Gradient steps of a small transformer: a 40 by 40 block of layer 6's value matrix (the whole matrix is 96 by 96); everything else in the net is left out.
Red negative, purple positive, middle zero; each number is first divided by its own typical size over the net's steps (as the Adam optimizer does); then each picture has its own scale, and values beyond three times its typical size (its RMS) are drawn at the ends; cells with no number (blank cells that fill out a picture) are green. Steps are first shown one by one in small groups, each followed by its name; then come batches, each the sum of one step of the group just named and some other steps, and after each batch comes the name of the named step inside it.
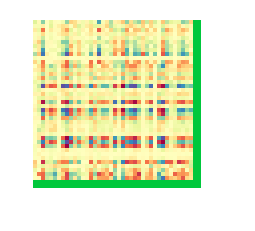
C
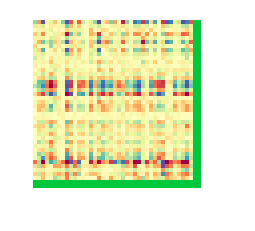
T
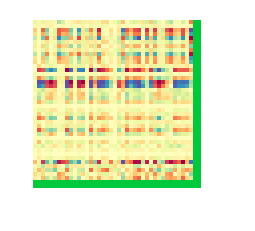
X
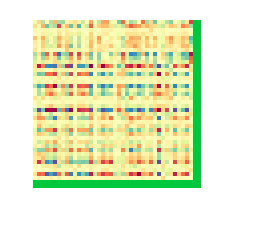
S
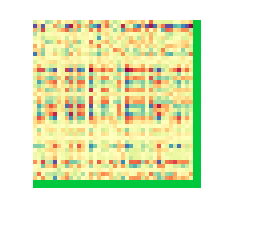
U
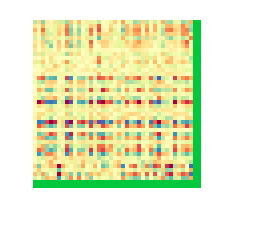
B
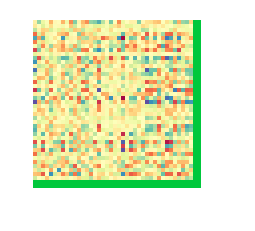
T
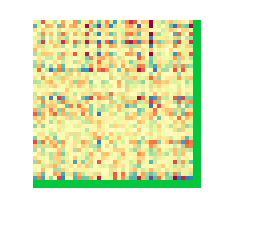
U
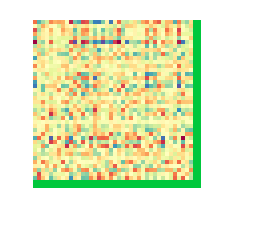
C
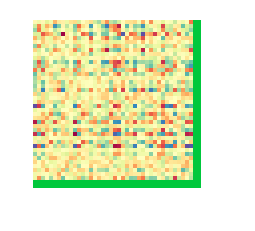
T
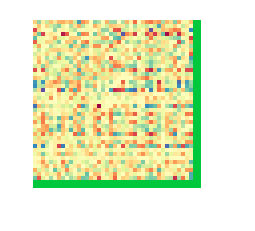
X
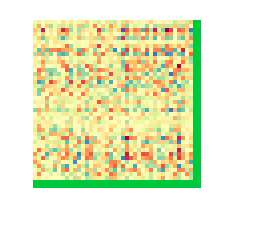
X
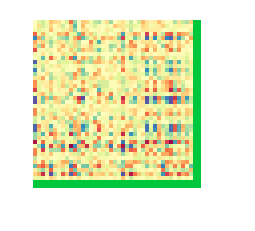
T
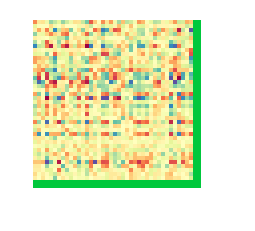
X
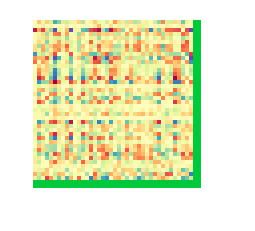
B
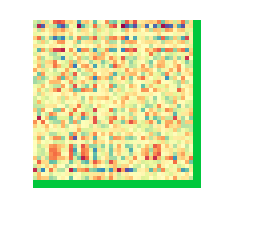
U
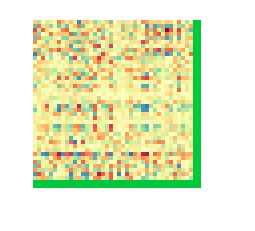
U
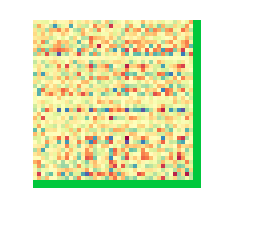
S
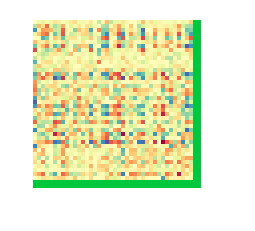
C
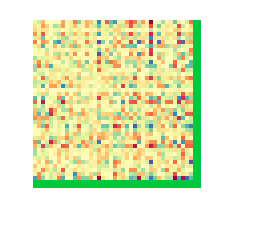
C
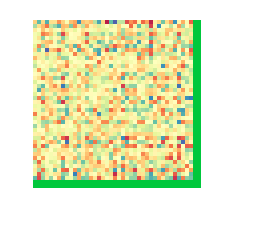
C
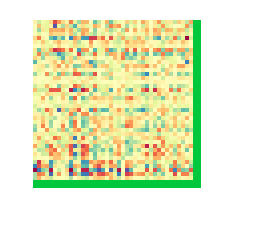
S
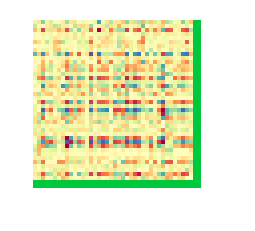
C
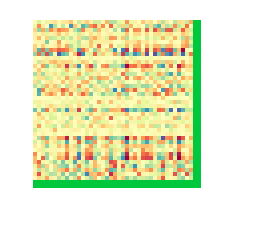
S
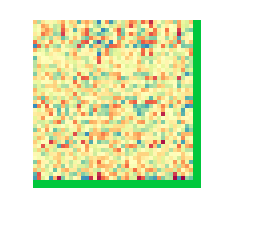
C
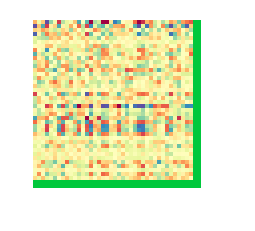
U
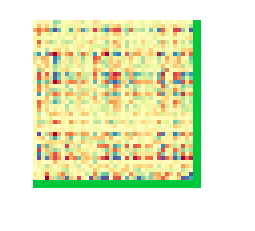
B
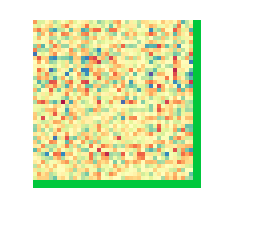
C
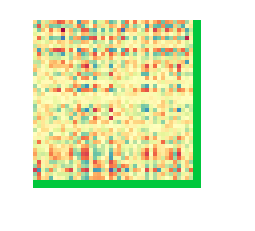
U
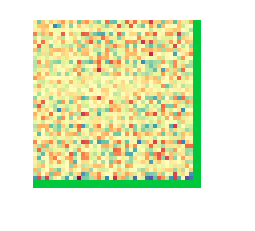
B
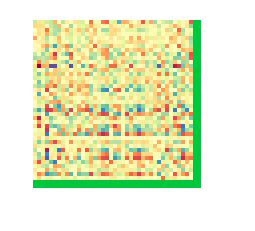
S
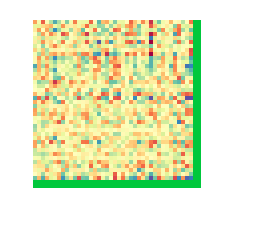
T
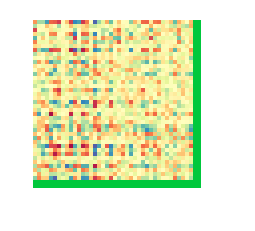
U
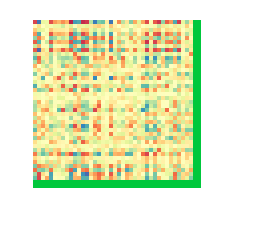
S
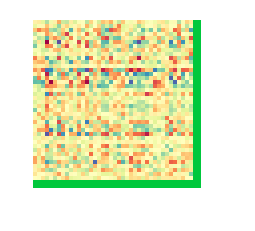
X
